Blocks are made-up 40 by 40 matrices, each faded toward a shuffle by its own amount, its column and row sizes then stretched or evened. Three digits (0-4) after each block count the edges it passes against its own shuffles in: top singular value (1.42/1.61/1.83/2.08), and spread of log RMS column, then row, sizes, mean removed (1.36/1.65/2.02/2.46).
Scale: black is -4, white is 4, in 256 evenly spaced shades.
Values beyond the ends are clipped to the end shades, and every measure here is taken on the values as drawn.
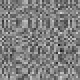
4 2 2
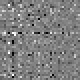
3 3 2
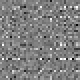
4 2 3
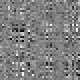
4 4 2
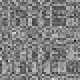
4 0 1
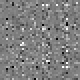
1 3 2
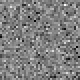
0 0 0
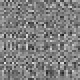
4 2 3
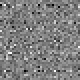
2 1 3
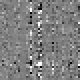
3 4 1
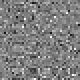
3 0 1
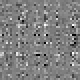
0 4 3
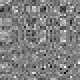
4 2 1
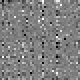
3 3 1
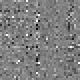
0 3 1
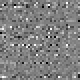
0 2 4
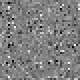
0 3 1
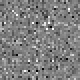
1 1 1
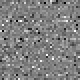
1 0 3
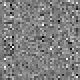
0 3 1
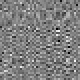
4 2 2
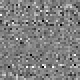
0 0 4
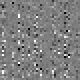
1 4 1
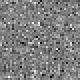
0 0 2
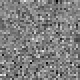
0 0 2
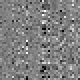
3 4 0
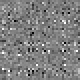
1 3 3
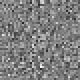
2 1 0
